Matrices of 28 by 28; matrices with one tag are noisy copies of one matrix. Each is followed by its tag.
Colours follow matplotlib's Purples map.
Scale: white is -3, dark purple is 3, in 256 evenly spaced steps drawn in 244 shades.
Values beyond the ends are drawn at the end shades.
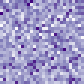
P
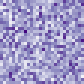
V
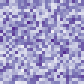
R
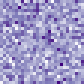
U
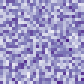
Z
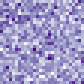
U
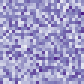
Z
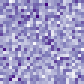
U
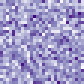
Z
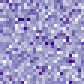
U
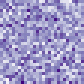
U
